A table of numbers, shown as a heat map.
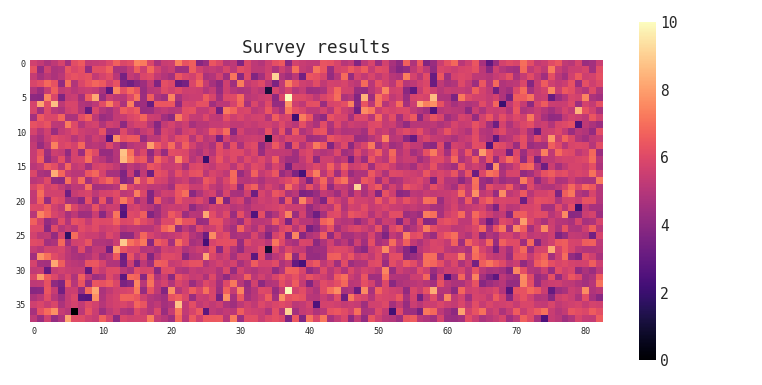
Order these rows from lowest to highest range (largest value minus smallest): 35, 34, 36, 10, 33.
10, 34, 35, 33, 36
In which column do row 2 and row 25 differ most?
5
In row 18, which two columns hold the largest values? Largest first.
47, 13
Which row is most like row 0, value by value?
23
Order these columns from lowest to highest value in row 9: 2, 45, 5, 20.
45, 20, 2, 5
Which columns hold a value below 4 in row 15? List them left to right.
37, 66, 74
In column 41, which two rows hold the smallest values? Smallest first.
35, 22
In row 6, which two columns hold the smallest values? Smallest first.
68, 17
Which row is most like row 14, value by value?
26
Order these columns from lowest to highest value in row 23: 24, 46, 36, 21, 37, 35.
37, 24, 46, 36, 35, 21
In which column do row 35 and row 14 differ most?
25
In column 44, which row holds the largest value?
33
